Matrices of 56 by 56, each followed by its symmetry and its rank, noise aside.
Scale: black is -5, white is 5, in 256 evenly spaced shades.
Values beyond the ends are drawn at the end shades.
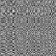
no symmetry, rank three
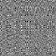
antisymmetric, rank six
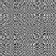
antisymmetric, rank four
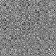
symmetric, rank six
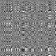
no symmetry, rank three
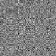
no symmetry, rank six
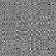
no symmetry, rank three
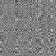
no symmetry, rank four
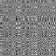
no symmetry, rank four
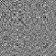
symmetric, rank six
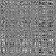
antisymmetric, rank four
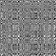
no symmetry, rank three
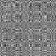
no symmetry, rank three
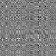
no symmetry, rank four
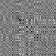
symmetric, rank three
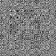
symmetric, rank six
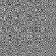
antisymmetric, rank six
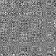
no symmetry, rank six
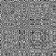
symmetric, rank six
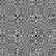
symmetric, rank three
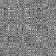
no symmetry, rank four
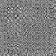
symmetric, rank six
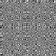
antisymmetric, rank six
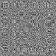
antisymmetric, rank six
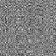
no symmetry, rank six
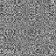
no symmetry, rank six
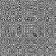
symmetric, rank six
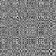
symmetric, rank four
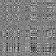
no symmetry, rank three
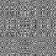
no symmetry, rank three
